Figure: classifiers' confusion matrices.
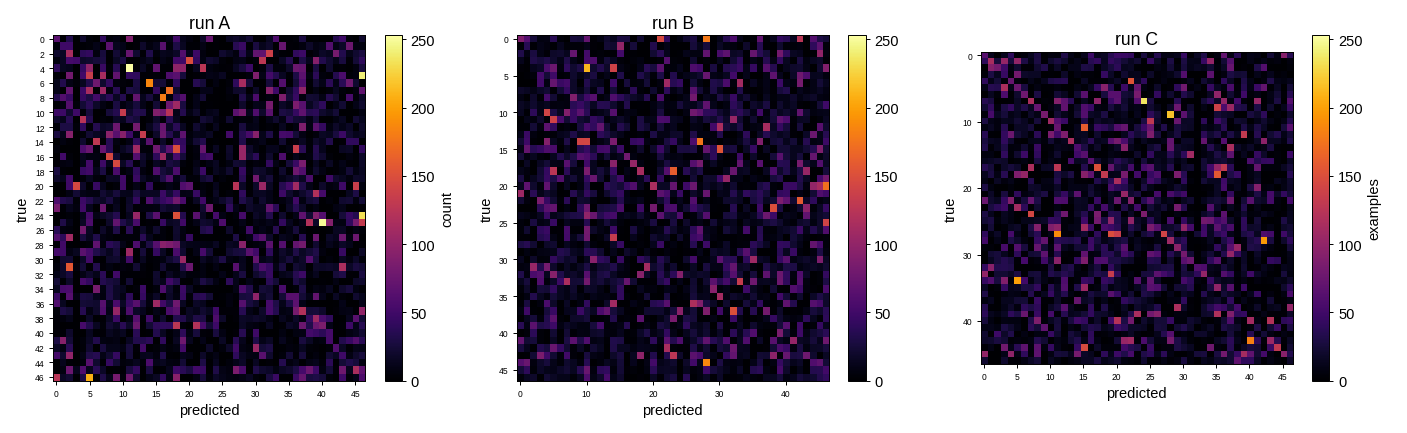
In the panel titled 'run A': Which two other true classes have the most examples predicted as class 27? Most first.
20, 45
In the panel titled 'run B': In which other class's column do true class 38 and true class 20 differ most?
46
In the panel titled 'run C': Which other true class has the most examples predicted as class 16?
18
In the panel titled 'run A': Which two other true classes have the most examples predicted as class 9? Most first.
17, 37
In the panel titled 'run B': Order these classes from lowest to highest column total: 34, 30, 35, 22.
34, 35, 30, 22
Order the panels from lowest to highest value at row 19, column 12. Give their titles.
run C, run B, run A
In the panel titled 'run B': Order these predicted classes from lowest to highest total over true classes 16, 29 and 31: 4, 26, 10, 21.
26, 21, 4, 10
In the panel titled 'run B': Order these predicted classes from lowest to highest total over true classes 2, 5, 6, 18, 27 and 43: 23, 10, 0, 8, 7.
0, 8, 7, 10, 23
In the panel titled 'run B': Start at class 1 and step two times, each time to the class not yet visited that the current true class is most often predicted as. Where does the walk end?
30
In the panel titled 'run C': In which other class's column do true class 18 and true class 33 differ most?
35
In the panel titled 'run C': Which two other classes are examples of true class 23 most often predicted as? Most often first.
5, 29
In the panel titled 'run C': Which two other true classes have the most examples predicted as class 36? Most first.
17, 7
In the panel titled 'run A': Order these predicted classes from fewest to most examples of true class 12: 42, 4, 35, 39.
35, 42, 4, 39
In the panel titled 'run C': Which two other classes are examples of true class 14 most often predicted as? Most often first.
37, 21
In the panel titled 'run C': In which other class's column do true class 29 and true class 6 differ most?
38
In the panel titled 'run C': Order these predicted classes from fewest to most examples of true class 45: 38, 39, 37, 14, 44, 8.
44, 37, 38, 8, 14, 39
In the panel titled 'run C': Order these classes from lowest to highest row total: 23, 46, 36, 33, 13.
46, 36, 23, 13, 33
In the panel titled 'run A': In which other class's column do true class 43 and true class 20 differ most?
3
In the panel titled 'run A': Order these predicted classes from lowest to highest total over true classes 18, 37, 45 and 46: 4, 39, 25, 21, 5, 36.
25, 21, 39, 4, 36, 5
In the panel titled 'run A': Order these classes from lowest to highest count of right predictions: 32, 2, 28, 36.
32, 36, 28, 2
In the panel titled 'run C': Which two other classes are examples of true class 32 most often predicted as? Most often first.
1, 33
